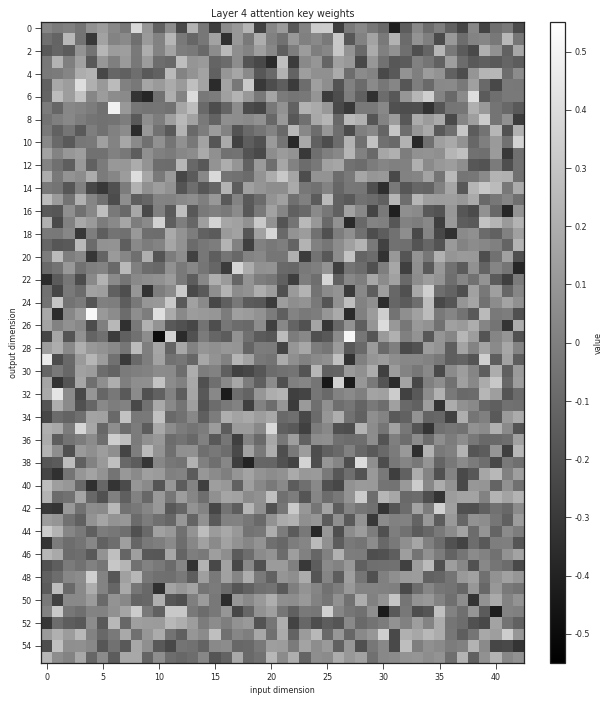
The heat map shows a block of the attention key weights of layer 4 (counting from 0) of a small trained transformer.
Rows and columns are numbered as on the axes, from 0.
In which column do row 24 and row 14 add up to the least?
30
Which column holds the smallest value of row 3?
20
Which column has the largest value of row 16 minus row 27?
12
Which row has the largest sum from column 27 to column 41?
53
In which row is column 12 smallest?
27
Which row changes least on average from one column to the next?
45
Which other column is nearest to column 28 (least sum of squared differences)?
2
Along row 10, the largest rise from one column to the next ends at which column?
23
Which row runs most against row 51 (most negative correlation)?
50
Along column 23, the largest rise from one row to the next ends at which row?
48
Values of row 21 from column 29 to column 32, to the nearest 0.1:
-0.2 0 0.2 -0.3
